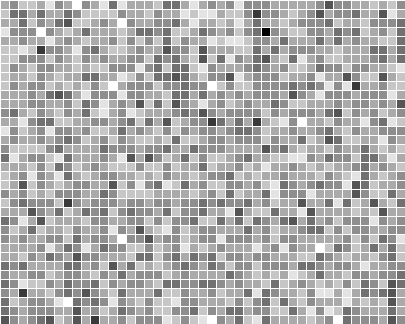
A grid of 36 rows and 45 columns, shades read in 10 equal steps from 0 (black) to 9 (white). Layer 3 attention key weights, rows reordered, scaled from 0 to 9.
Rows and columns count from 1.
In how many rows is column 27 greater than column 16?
11
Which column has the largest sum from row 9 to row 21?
44
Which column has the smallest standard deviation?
2
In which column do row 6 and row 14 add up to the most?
3
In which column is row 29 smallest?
9
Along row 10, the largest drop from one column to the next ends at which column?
40
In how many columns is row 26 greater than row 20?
13
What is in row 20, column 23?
6
